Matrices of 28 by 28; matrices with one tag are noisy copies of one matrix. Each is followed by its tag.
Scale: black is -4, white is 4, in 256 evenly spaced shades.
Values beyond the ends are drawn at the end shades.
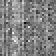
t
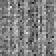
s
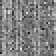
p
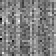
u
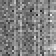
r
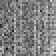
r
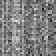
t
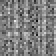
s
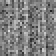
s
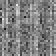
u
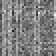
p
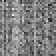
t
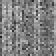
p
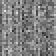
p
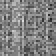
t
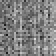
r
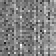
r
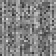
u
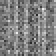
s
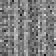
s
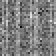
u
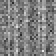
s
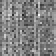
p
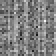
s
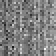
r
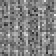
s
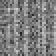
s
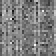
p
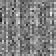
u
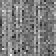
p
